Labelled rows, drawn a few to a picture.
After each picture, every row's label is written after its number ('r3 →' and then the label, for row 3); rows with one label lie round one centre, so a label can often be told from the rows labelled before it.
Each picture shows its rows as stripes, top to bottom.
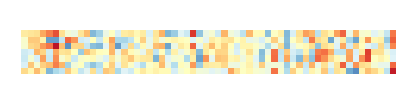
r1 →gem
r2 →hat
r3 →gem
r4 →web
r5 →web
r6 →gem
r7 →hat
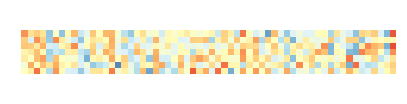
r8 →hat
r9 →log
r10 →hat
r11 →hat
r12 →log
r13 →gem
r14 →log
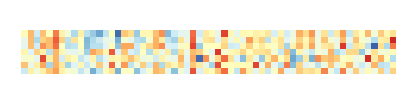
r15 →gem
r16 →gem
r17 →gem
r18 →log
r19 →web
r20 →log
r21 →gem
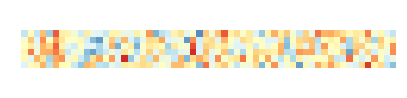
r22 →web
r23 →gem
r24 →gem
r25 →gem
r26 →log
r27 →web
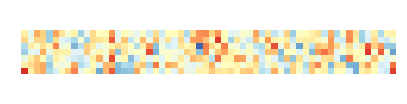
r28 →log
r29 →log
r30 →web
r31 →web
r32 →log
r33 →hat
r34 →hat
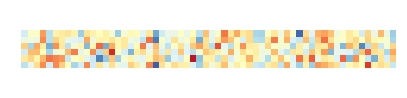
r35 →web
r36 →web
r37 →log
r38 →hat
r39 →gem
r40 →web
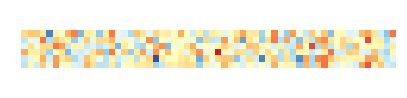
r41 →hat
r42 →web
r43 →gem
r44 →log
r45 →web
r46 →web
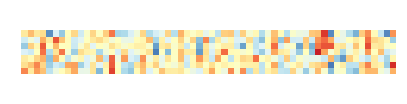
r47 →hat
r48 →web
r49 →web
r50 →web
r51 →log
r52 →hat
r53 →hat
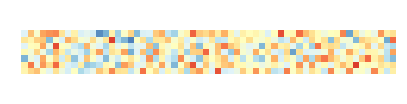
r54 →gem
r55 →hat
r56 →web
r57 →log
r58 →web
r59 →gem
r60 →log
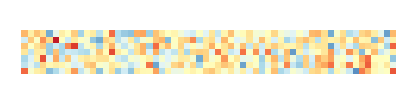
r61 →hat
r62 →gem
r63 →hat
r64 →log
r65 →web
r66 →web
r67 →hat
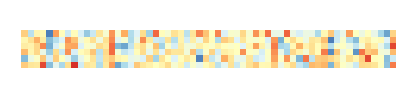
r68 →log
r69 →hat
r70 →hat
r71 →hat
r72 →web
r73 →hat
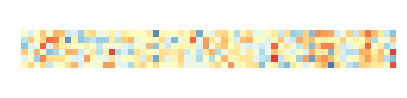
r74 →web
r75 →gem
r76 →web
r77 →hat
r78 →web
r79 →hat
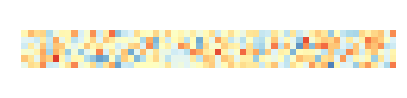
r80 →hat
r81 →web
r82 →web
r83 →log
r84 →gem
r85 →hat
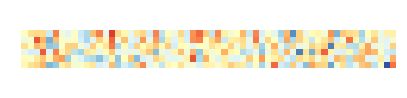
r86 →log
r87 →log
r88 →hat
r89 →web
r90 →gem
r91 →hat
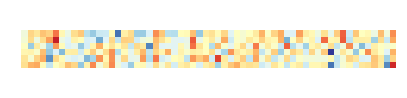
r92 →gem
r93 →gem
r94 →log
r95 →hat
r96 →log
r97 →hat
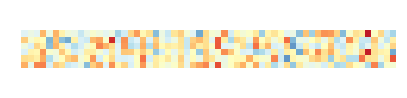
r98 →web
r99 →log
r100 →log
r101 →web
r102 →hat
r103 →log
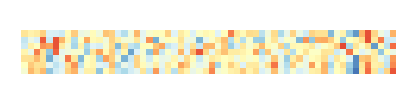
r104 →hat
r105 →web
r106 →gem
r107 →log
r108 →hat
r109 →hat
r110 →hat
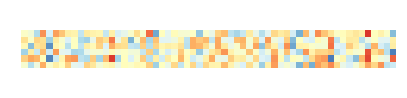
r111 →web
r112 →log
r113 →log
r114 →web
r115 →hat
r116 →web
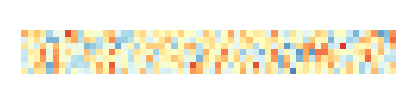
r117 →hat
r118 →hat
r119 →gem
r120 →web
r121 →web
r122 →log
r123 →log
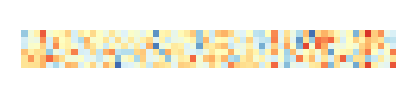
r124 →web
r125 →web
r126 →web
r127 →hat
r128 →gem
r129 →hat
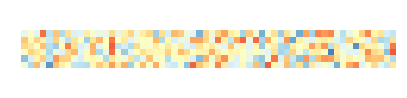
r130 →web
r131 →log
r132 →hat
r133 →hat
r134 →web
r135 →log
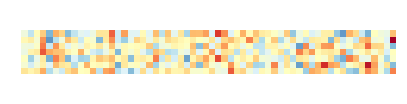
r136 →log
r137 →hat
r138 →web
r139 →gem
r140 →log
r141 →web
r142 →hat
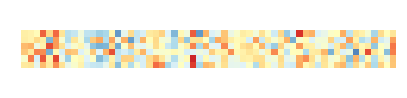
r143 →gem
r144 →log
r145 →gem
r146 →hat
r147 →gem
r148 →gem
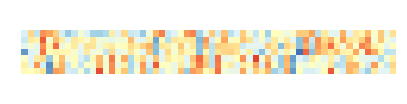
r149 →gem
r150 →web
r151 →web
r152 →web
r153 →log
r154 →log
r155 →log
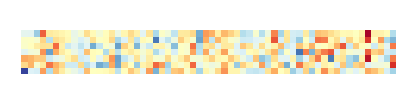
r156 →web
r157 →web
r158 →gem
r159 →web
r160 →hat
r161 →gem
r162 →web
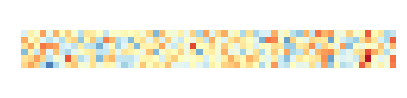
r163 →web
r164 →hat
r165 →gem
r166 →web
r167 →hat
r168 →hat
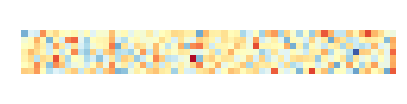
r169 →web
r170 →hat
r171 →log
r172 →hat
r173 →gem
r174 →log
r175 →hat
